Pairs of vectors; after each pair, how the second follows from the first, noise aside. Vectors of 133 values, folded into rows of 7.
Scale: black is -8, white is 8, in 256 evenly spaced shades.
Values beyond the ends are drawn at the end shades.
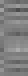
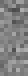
sign-scrambled.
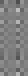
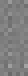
reversed, shrunk.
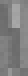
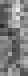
scaled up.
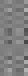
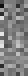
reversed, negated, scaled up.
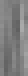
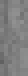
wrapped around, negated, shrunk.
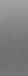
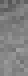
negated, partly zeroed.
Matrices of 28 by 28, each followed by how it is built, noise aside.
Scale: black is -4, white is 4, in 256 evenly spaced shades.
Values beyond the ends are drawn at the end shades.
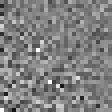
lower triangular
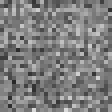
blocks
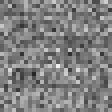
blocks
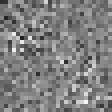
block diagonal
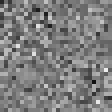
block diagonal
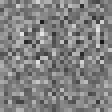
low rank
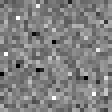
sparse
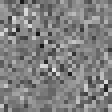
block diagonal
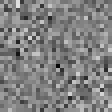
block diagonal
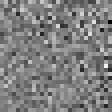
upper triangular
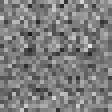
repeating columns
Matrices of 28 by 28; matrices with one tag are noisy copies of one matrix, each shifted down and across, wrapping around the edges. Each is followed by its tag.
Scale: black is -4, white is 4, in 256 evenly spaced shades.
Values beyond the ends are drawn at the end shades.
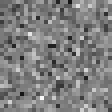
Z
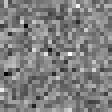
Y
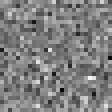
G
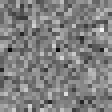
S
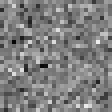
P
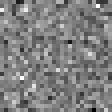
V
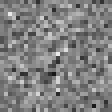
V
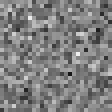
G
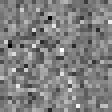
S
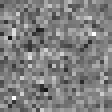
P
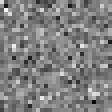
S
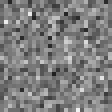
S
